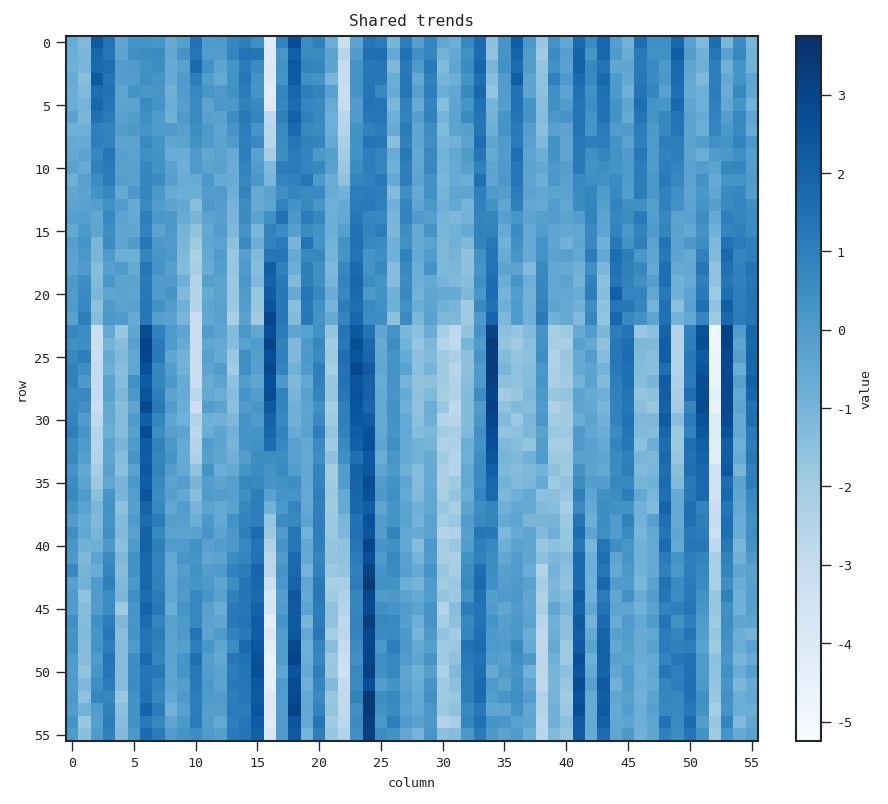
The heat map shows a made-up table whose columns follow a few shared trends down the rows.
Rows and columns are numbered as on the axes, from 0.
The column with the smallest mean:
52
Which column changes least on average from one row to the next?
23
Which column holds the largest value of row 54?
24
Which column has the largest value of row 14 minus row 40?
16
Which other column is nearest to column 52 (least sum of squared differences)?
31
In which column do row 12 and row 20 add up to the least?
10
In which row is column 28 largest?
1
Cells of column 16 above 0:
22
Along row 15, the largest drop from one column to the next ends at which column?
26
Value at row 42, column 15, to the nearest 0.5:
2
